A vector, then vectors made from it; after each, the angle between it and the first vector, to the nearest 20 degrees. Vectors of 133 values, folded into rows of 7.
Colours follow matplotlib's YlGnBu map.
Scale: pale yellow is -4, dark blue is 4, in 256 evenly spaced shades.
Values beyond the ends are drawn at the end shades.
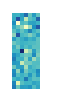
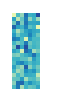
120 degrees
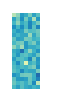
80 degrees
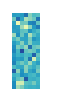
40 degrees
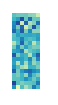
80 degrees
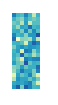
100 degrees
